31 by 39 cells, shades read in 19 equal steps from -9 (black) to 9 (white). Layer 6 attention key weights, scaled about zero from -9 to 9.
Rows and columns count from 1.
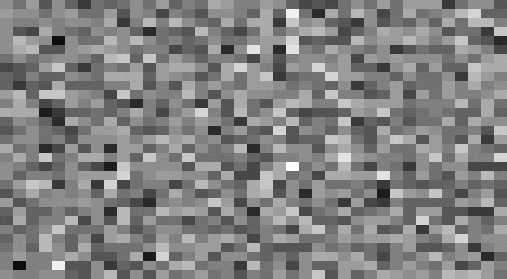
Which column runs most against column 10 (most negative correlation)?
20
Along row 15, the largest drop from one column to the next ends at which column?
23
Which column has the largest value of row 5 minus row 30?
2
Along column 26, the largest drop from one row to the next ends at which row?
10
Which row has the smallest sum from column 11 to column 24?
26
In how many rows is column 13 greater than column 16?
16
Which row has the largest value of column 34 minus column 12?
29
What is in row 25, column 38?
-2
